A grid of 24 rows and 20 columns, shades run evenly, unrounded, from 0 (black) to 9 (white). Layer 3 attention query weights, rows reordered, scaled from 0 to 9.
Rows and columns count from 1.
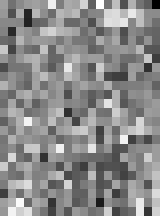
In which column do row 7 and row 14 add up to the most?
4
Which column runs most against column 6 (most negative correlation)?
2
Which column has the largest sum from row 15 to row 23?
20
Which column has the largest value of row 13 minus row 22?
15
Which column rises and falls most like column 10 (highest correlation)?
11
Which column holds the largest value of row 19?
1
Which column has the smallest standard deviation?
5
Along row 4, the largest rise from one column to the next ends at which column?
3
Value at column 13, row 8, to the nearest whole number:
7
